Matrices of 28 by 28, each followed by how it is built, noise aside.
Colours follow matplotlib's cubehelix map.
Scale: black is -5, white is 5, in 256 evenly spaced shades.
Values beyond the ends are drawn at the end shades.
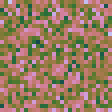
repeating columns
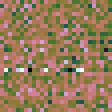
uneven rows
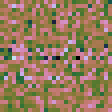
uneven rows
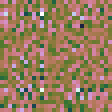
low rank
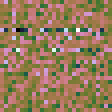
uneven rows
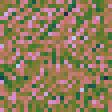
Hankel
